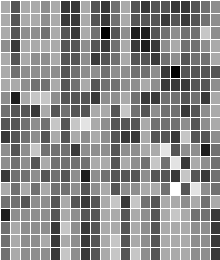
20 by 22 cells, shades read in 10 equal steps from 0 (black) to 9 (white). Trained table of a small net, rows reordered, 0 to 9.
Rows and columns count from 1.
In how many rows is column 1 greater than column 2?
11
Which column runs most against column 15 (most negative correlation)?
13
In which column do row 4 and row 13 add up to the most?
18
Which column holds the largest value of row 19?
12
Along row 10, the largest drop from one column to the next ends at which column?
7
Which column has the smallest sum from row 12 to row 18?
9
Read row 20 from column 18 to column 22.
6 6 5 5 2
